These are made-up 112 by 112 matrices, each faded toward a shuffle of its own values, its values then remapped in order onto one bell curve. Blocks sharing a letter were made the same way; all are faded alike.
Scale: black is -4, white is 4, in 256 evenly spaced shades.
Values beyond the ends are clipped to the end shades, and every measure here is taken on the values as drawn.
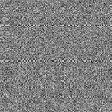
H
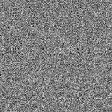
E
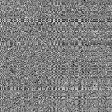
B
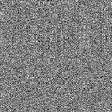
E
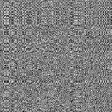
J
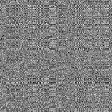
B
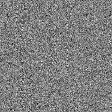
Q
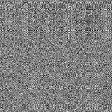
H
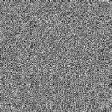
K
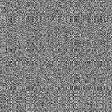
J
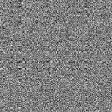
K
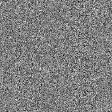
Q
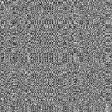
J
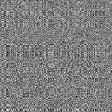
B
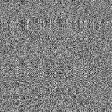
K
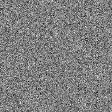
Q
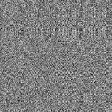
K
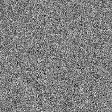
Q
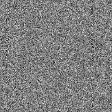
Q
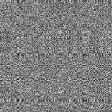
H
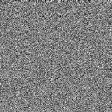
E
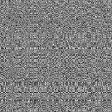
B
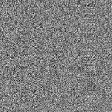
E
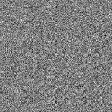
E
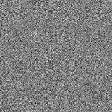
E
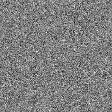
Q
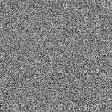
E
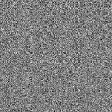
K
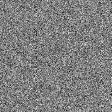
Q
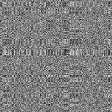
J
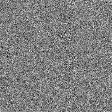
Q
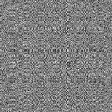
J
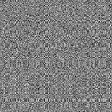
J
